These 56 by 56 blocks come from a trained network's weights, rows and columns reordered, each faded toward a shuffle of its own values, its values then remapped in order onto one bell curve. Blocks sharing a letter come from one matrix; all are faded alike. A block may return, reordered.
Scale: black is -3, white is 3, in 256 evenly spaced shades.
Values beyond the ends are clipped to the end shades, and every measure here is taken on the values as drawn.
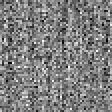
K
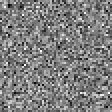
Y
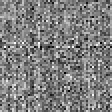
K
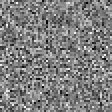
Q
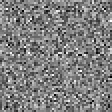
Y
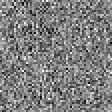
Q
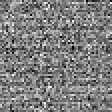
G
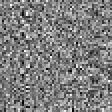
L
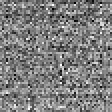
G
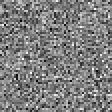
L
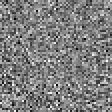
Y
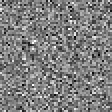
Q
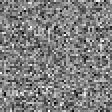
Y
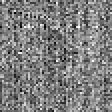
K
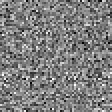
Y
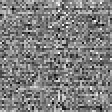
G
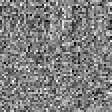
Q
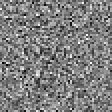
L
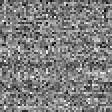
G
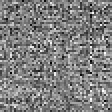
G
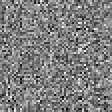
Q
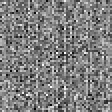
K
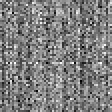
K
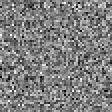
Y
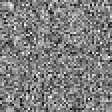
Y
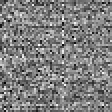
G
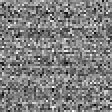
G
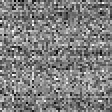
G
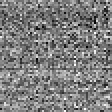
G
